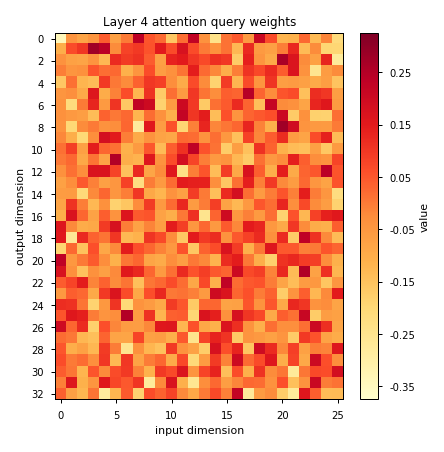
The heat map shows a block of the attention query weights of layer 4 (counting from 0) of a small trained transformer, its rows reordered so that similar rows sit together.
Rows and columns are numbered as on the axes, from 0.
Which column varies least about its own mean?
18
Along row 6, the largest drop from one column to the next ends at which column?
9
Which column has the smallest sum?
25
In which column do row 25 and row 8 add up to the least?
7
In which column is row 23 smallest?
20
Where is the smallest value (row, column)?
0, 0
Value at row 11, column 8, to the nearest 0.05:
0.15
